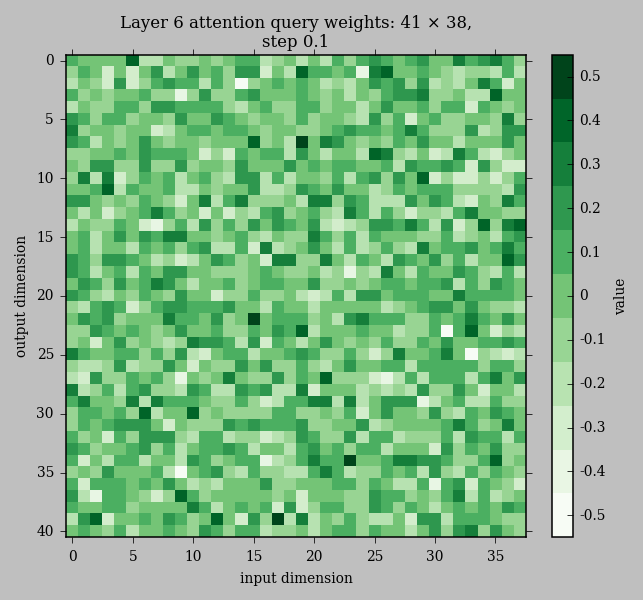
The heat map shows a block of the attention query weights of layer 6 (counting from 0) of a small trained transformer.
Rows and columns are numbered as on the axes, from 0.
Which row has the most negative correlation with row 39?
38
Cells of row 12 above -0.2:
30
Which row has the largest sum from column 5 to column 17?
22
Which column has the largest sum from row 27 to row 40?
35
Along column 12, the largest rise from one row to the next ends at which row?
39
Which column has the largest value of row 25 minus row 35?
9
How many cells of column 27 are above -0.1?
28
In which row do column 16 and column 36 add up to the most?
16
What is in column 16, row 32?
-0.3
